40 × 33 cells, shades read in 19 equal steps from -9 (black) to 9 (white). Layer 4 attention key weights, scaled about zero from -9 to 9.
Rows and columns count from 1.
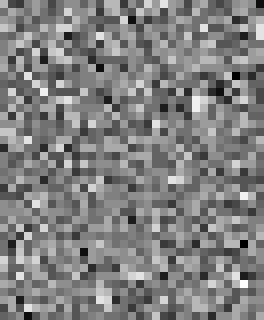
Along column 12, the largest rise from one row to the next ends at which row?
9
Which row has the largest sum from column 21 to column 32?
8
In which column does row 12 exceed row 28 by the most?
17
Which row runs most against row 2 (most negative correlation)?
5
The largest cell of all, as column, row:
31, 36
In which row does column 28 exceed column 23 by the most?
14
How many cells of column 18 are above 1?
11
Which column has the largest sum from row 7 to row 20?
25
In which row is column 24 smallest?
12
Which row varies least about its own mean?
37
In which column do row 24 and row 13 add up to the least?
4
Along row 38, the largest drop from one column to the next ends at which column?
15
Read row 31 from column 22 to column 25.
-4 2 -1 -6
